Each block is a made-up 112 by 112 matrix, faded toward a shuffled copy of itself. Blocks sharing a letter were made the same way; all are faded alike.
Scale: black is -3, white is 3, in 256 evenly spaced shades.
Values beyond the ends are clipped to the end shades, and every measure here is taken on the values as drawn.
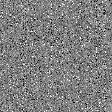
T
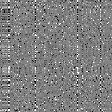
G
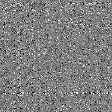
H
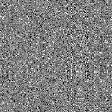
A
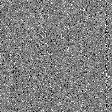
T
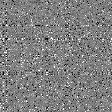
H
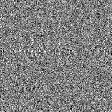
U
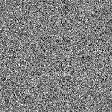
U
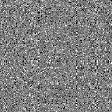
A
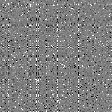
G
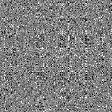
A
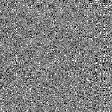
A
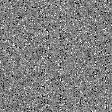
T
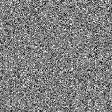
U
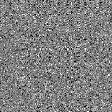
A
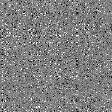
H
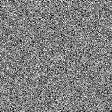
U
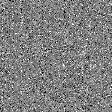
T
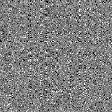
A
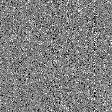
T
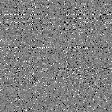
H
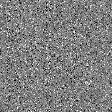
T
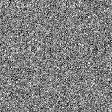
U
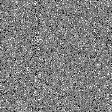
T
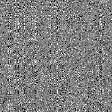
A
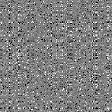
G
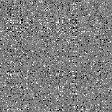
H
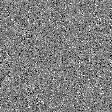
T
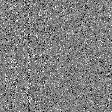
T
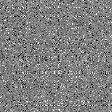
H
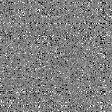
H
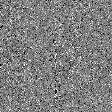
T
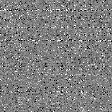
H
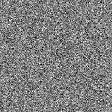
U
